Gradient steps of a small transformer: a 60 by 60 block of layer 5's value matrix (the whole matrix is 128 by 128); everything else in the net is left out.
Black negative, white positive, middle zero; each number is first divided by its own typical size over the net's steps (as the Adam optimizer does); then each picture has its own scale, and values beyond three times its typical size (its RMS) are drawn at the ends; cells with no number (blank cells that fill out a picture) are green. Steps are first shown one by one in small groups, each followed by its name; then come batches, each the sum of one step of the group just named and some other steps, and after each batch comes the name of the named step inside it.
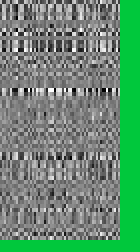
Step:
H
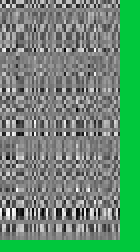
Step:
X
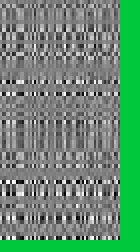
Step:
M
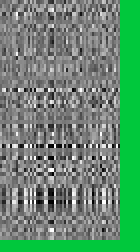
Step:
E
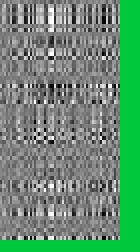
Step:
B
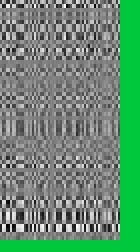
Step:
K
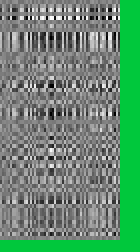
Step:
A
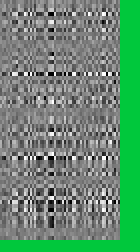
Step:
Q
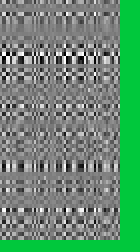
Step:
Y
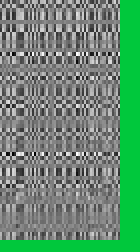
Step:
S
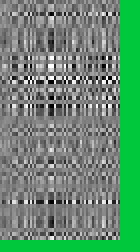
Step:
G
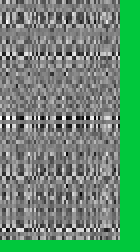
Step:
Q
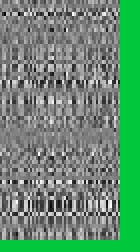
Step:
Q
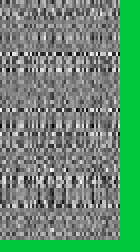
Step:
E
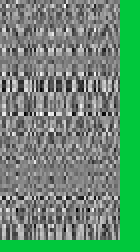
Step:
X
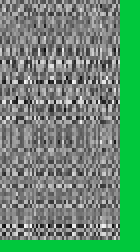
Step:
G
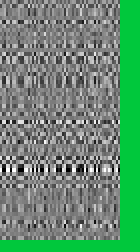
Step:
Y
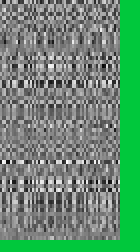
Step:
G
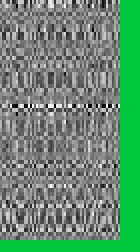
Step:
K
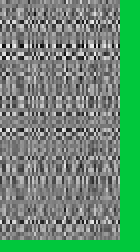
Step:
Y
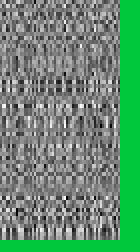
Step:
X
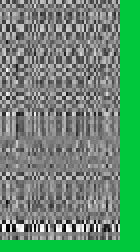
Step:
K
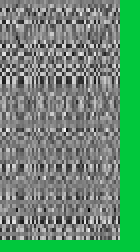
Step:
Y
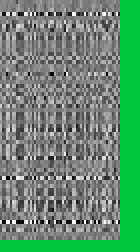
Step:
Q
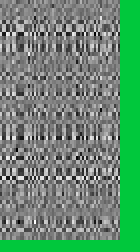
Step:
S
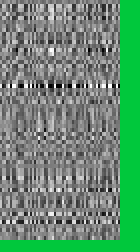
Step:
B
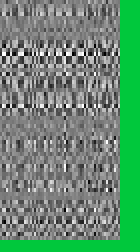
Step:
Y
